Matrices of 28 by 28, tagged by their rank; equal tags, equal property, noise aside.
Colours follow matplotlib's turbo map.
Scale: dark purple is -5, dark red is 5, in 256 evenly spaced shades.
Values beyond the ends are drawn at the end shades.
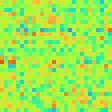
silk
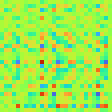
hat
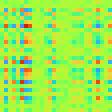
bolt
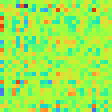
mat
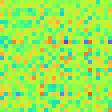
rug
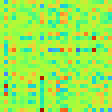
mat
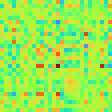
mat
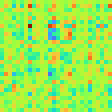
mat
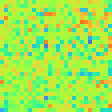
silk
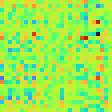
rug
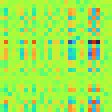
bolt
